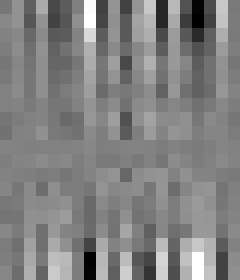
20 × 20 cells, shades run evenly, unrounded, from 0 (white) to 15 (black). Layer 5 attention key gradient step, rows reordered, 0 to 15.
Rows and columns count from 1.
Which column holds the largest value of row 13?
11
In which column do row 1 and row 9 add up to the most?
17
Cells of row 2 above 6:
15
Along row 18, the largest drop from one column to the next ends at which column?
9
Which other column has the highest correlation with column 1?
7
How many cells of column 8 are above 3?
17
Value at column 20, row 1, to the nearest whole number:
8
